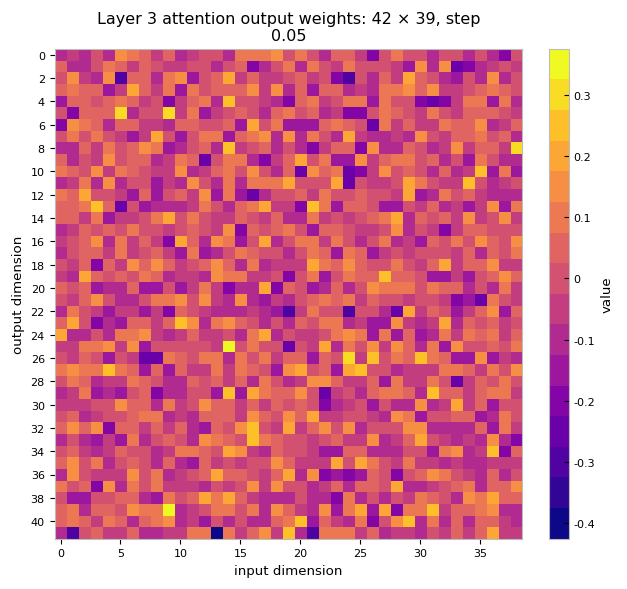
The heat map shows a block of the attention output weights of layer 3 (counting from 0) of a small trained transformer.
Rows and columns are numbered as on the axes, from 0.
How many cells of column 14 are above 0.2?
4
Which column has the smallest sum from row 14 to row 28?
19
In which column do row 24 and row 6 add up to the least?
26
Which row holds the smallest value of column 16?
12
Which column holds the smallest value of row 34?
37
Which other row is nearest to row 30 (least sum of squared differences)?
0
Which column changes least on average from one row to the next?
2
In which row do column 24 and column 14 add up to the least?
22
